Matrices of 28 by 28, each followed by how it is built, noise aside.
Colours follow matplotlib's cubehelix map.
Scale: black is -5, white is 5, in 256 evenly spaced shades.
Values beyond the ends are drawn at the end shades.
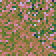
upper triangular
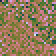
upper triangular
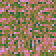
blocks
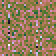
uneven columns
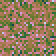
low rank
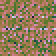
uneven rows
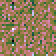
uneven columns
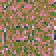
low rank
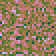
low rank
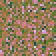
uneven columns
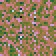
uneven columns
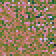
upper triangular
